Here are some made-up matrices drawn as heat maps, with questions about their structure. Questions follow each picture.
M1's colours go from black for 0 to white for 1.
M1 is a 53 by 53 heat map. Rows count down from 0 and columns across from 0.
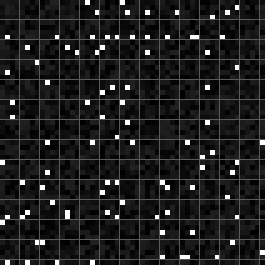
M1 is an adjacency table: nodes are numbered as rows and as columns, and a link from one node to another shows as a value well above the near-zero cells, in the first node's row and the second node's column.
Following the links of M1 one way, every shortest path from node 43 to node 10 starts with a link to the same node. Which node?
node 31
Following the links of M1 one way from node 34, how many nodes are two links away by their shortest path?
5
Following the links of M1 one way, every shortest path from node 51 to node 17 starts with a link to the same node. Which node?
node 32
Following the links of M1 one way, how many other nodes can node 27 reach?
12
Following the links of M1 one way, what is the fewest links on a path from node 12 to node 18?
2
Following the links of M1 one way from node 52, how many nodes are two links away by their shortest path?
2
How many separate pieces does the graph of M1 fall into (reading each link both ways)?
3
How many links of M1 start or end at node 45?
2
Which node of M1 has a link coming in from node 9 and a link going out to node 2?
node 20
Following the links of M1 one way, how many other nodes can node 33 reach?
8
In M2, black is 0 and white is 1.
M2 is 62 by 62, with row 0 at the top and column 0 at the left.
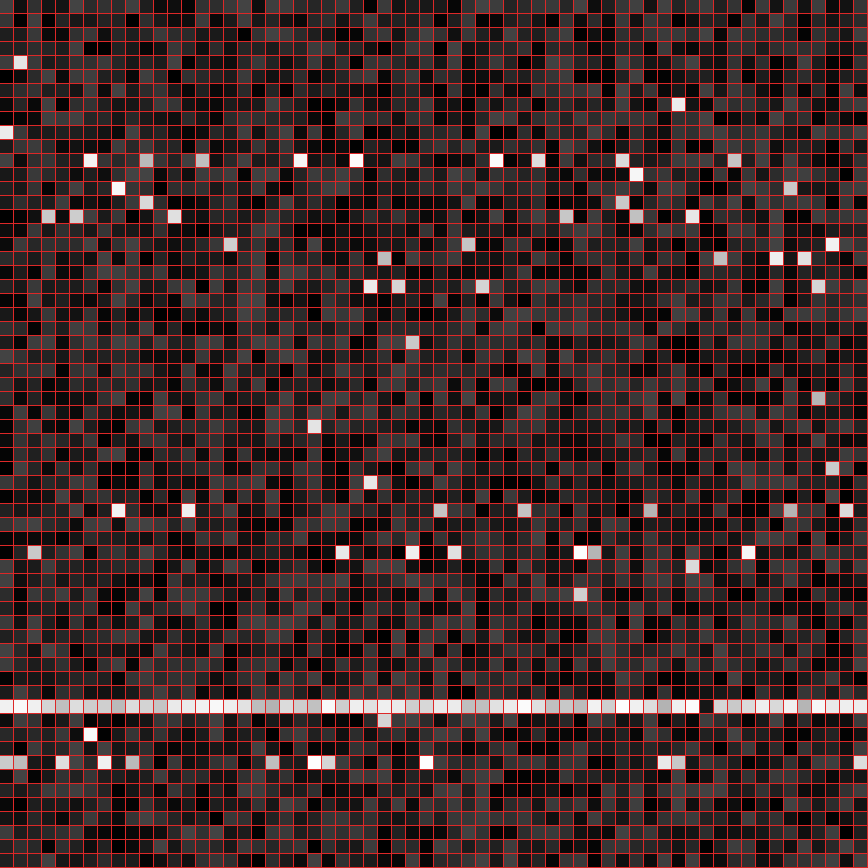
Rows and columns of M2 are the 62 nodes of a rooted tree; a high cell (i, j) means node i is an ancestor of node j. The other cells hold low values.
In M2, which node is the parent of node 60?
36
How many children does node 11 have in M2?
6
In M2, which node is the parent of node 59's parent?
17
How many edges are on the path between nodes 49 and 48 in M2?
6
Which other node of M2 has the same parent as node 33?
16
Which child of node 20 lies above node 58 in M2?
28
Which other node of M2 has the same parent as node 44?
10
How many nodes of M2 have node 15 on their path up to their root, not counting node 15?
6
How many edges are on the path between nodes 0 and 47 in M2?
3
